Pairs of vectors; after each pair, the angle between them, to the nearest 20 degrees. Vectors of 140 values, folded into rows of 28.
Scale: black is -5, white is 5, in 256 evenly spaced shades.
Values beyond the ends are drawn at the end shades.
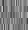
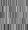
80 degrees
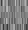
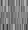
20 degrees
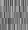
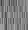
100 degrees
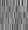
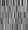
20 degrees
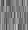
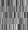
40 degrees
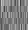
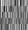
20 degrees
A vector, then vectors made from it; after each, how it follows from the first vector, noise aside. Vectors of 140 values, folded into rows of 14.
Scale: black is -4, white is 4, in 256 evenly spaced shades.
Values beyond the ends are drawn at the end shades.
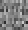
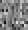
copied.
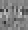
partly zeroed.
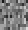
wrapped around.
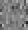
partly zeroed.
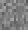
wrapped around, negated, shrunk.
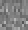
negated, shrunk.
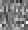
negated.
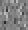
partly zeroed.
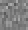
wrapped around, negated, shrunk.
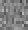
negated, shrunk.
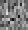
wrapped around.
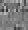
partly zeroed.
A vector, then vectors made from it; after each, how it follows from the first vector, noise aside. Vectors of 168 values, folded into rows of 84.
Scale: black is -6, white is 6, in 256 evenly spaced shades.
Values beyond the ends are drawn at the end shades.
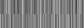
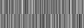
sign-scrambled.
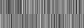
sign-scrambled.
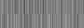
reversed, negated, shrunk.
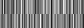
wrapped around, negated, scaled up.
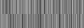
negated, partly zeroed.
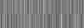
reversed, shrunk.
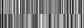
wrapped around, negated, scaled up.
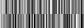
wrapped around, negated, scaled up.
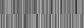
copied.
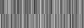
copied.
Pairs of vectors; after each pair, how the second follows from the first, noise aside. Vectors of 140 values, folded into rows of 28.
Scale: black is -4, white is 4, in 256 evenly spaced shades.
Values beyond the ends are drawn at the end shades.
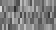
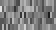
copied.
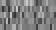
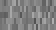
wrapped around, negated, shrunk.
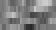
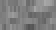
shrunk.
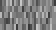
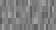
wrapped around, negated, shrunk.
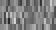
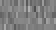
wrapped around, negated, shrunk.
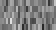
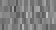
wrapped around, negated, shrunk.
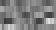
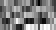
wrapped around, scaled up.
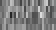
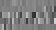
wrapped around, negated, partly zeroed.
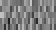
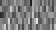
negated.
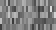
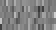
partly zeroed.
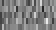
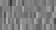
wrapped around, negated, shrunk.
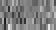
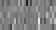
wrapped around, negated, partly zeroed.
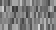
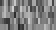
shuffled.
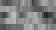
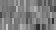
wrapped around, partly zeroed.
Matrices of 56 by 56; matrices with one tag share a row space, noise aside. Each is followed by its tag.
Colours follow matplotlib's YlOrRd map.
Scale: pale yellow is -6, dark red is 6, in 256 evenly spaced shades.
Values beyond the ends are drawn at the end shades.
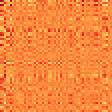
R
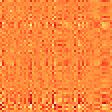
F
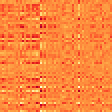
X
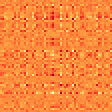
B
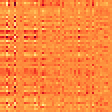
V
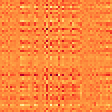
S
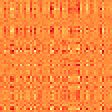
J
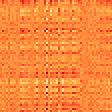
S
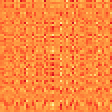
B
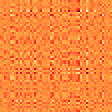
J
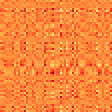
B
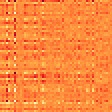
V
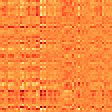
X
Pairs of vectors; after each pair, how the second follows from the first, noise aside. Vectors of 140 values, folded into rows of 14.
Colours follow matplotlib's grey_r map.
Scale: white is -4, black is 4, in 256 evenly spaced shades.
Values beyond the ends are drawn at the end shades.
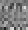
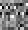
wrapped around, scaled up.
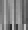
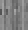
wrapped around, shrunk.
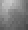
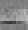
wrapped around, negated, partly zeroed.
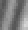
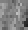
negated, partly zeroed.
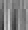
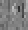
reversed, negated, partly zeroed.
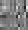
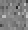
negated, partly zeroed.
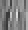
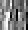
negated, scaled up.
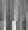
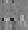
wrapped around, negated, partly zeroed.
